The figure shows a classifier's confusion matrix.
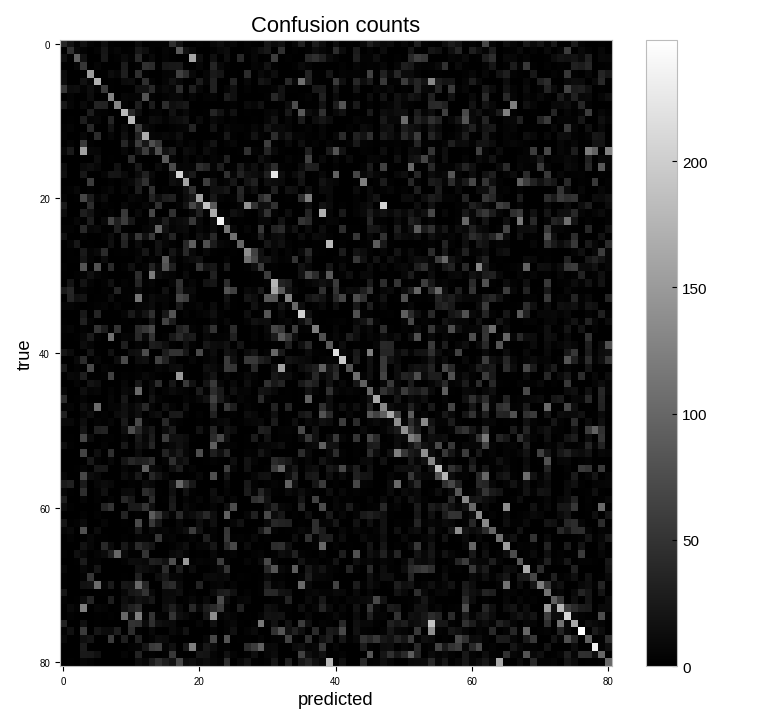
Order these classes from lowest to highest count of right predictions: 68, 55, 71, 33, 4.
71, 33, 4, 68, 55
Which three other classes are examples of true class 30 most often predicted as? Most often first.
13, 39, 36
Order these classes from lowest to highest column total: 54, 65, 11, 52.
65, 52, 11, 54
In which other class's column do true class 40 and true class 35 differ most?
45
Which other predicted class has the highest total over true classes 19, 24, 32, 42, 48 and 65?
38
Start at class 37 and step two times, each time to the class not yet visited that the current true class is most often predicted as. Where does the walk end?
58
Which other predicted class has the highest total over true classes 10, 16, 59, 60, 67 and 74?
79
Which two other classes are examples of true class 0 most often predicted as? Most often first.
62, 16
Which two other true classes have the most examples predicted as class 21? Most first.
26, 18
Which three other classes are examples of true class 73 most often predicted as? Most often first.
71, 3, 59
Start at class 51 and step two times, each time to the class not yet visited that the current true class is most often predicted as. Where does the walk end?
11
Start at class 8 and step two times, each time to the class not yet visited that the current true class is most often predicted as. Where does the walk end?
43
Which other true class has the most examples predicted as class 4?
42
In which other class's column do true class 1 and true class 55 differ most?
12
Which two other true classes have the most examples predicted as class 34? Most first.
68, 8
